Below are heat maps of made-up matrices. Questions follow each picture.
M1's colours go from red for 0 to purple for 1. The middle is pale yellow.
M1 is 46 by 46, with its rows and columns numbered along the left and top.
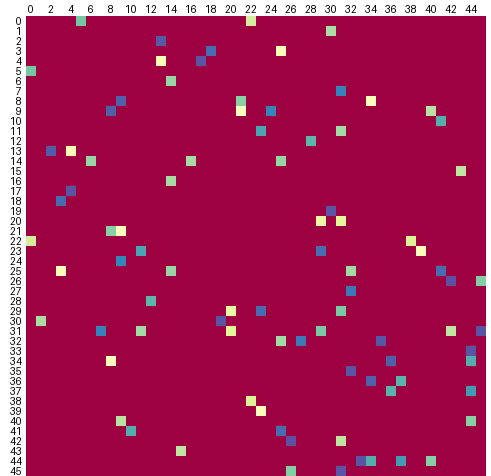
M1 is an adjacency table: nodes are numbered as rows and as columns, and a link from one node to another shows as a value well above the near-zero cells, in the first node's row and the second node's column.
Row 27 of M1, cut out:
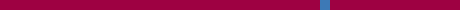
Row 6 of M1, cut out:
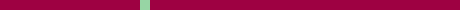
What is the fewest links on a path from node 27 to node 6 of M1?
4
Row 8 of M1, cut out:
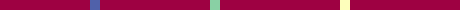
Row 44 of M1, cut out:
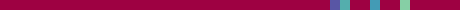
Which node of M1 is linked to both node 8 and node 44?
node 34
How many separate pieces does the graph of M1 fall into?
8
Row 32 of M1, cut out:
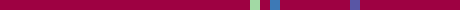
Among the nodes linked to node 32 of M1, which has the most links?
node 25
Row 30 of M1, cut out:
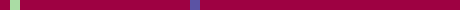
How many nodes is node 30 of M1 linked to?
2
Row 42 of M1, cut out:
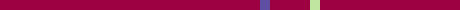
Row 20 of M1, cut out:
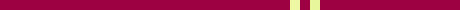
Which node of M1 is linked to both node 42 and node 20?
node 31
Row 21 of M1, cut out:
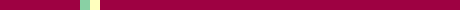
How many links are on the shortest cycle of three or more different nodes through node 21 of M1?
3
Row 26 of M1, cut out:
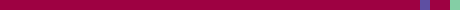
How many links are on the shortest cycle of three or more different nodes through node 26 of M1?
4
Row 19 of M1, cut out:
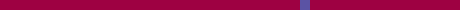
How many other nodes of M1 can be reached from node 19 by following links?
2
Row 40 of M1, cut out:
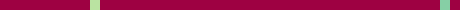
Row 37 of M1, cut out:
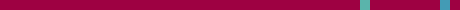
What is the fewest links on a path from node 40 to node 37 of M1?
2
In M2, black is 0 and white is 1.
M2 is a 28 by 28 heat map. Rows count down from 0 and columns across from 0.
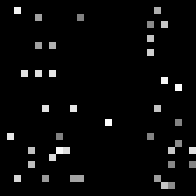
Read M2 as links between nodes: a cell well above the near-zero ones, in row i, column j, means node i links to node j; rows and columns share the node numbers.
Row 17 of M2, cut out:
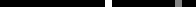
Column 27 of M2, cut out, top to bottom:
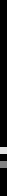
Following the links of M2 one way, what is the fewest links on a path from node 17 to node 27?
4
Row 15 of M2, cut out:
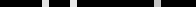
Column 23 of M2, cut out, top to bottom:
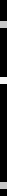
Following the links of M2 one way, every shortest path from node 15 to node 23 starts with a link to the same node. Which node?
node 10
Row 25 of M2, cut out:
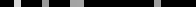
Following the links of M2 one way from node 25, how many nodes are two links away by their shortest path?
4
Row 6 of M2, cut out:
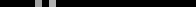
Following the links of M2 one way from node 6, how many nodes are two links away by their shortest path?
1
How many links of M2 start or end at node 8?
2
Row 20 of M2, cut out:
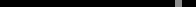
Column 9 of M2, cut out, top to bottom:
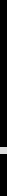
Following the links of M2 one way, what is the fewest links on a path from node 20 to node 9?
5
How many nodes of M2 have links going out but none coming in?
5
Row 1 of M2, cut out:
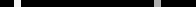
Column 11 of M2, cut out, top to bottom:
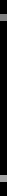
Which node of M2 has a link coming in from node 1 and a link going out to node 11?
node 2
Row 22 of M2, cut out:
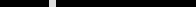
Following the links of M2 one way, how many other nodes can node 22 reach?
7
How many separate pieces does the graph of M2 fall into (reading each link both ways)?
6
